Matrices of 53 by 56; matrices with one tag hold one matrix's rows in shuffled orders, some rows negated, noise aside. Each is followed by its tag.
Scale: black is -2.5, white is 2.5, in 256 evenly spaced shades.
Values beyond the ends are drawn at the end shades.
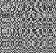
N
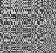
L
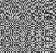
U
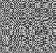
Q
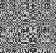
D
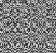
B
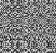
B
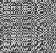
L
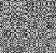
B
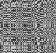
L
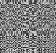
D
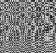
U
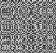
N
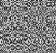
B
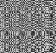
U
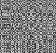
N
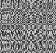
N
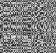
L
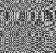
U
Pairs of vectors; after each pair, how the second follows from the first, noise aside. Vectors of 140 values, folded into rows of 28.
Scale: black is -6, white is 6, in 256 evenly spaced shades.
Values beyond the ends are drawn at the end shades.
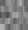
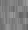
reversed, shrunk.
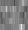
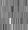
wrapped around, partly zeroed.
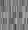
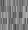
copied.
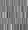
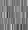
copied.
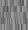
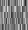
negated, scaled up.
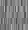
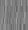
negated, shrunk.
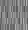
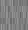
reversed, shrunk.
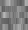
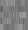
reversed, shrunk.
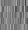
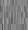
reversed, shrunk.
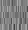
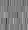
wrapped around, partly zeroed.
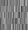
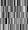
reversed, scaled up.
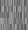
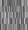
wrapped around, negated.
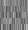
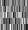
negated, scaled up.
